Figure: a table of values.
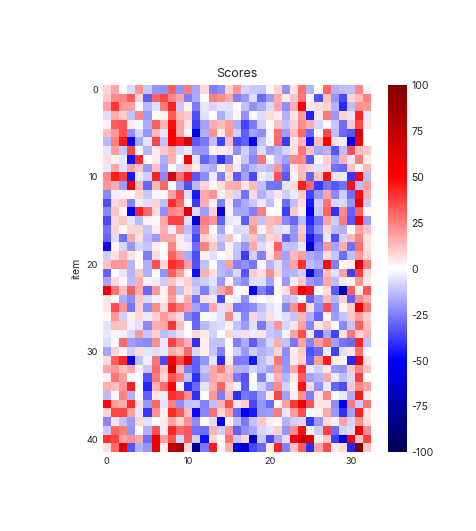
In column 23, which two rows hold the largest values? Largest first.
40, 36
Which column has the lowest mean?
11
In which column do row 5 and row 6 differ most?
10
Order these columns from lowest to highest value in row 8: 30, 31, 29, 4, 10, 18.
18, 30, 29, 31, 4, 10
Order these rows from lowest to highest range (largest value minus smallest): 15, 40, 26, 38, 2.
26, 38, 2, 15, 40
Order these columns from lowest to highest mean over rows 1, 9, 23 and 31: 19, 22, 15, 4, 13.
19, 22, 13, 4, 15
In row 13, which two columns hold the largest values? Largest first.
31, 8
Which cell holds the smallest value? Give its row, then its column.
41, 11
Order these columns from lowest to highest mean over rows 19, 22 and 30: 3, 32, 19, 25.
25, 19, 3, 32
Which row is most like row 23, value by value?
36
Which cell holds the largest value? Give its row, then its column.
41, 31
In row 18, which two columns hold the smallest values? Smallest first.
25, 0
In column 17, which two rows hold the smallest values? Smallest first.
41, 37
